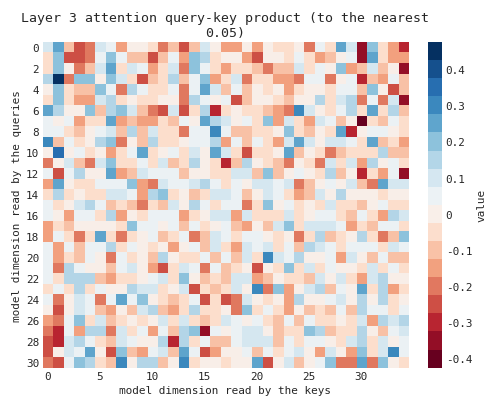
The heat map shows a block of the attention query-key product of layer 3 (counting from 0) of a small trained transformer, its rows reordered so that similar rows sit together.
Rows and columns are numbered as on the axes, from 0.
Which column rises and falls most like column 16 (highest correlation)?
23
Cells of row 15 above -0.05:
18
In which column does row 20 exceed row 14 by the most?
24
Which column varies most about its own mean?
1
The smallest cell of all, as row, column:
7, 30
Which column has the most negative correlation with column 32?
6
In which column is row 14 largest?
11
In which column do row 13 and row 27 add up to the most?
14
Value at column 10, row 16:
0.05
